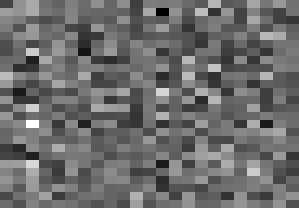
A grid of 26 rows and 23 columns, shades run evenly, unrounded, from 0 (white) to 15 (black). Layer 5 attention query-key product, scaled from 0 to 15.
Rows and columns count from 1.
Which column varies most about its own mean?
3
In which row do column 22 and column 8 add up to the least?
1
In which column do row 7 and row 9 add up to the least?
17
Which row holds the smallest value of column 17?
9
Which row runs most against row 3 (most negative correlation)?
25
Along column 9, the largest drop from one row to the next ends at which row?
14
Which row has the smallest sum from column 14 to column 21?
22
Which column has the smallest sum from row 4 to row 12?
5
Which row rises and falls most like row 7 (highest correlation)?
16
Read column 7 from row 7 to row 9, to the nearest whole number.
14 7 8
